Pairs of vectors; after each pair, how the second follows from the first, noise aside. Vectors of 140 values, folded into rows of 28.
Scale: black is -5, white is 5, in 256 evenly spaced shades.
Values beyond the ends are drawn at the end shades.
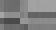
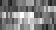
wrapped around, negated, scaled up.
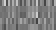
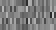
wrapped around, negated.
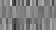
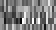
wrapped around, negated, scaled up.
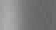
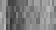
wrapped around, negated.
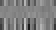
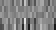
copied.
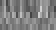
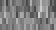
copied.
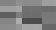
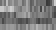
wrapped around, negated.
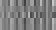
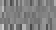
reversed, partly zeroed.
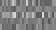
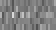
reversed, partly zeroed.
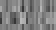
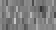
reversed, partly zeroed.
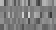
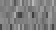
reversed, negated, partly zeroed.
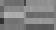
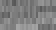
wrapped around, shrunk.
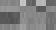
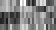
scaled up.
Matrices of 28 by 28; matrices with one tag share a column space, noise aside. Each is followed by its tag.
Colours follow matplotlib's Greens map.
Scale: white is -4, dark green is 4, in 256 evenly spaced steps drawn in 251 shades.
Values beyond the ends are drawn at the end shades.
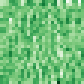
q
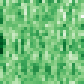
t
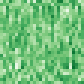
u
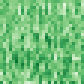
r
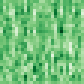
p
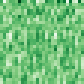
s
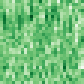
u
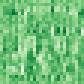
p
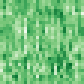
p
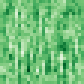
p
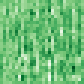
p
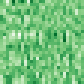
s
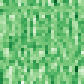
q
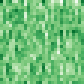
t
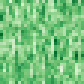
t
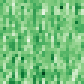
r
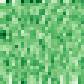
s
